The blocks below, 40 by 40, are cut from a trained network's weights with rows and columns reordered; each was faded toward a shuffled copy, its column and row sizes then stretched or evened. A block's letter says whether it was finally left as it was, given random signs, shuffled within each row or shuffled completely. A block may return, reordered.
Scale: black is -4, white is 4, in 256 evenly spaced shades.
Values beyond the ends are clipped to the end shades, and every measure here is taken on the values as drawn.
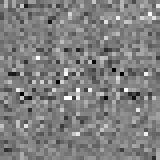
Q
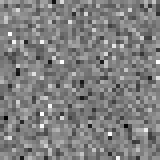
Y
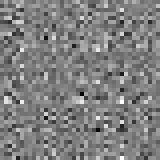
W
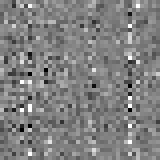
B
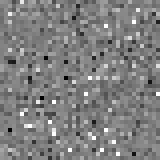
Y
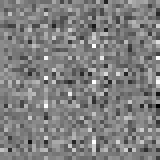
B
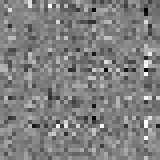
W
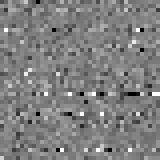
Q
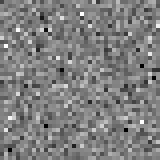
Y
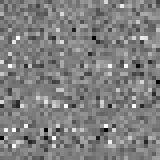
Q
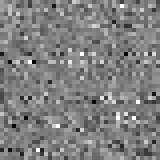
Q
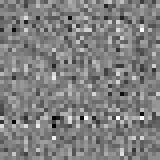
B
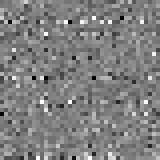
Q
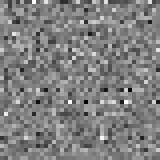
Q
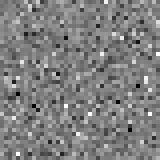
Y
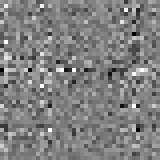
B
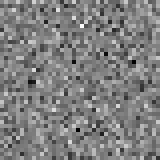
Y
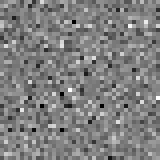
Y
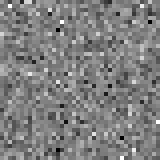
Y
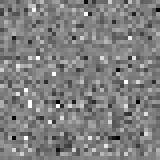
Q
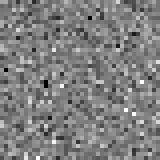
Y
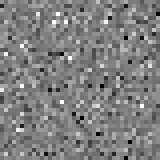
Y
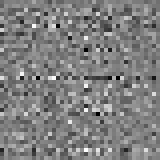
W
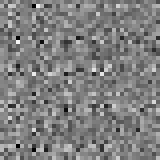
W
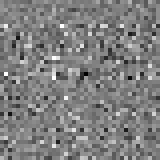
Q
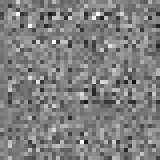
B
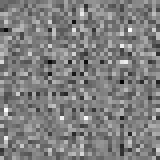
B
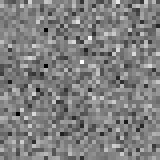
Y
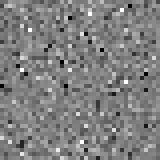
Y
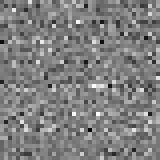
Q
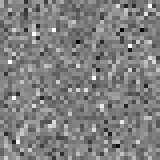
Y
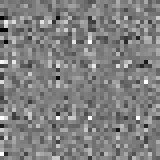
B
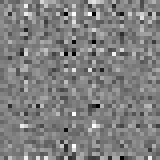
B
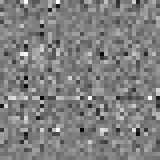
W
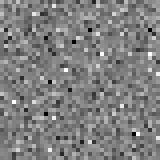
Y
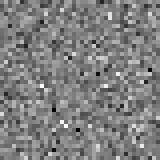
Y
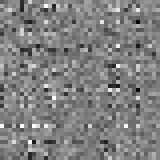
B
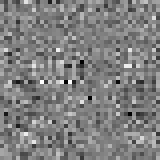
W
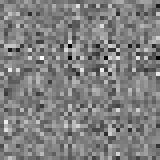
W
